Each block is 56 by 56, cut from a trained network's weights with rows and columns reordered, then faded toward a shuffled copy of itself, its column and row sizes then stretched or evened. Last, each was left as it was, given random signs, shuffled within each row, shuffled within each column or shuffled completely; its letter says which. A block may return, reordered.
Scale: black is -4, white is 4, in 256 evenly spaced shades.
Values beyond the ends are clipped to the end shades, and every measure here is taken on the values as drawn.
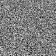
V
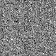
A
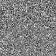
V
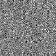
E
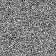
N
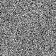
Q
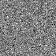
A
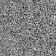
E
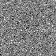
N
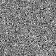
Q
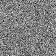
N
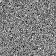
N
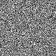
N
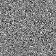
V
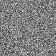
Q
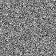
Q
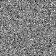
A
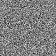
Q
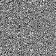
V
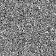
A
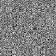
E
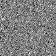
A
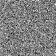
N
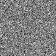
A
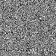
Q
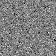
N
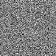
V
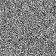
N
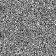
A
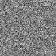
E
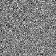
E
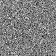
N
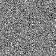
A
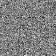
V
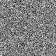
Q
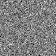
Q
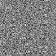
E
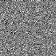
E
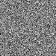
A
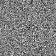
V
